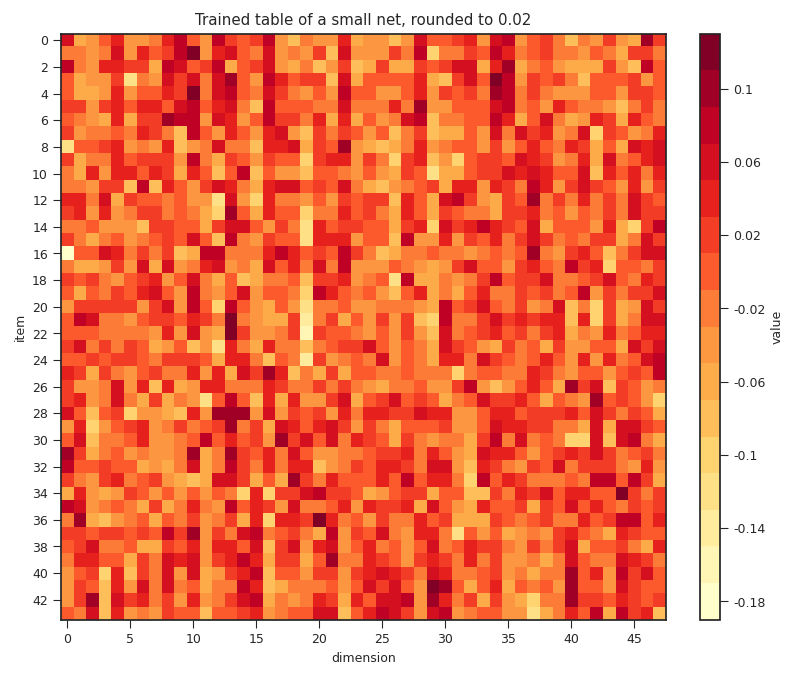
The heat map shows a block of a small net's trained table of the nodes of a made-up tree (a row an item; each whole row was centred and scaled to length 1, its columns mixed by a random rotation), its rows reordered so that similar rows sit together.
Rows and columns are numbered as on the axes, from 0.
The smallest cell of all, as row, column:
16, 0
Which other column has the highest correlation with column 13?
39
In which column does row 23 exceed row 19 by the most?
1
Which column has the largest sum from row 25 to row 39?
13
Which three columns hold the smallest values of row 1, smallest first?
29, 21, 44
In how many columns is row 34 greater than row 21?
16
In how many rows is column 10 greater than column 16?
27
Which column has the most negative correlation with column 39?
6
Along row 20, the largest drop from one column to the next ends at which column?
40
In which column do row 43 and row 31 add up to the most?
42
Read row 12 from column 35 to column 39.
0.02 0 0.1 -0.02 0.02
